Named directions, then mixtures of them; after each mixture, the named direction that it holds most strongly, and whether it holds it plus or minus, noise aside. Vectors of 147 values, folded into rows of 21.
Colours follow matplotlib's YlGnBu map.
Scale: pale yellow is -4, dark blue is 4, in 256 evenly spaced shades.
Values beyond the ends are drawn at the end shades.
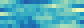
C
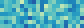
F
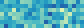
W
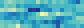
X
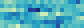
X, plus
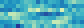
X, minus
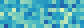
W, plus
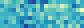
F, plus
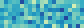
F, minus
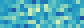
F, plus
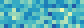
W, plus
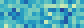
W, minus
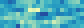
X, minus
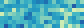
W, plus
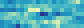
X, minus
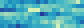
X, minus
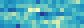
X, minus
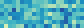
W, minus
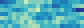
C, minus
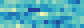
X, plus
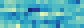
X, plus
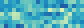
W, plus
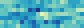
X, plus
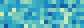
W, plus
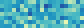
F, minus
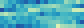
C, plus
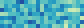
F, minus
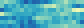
C, plus
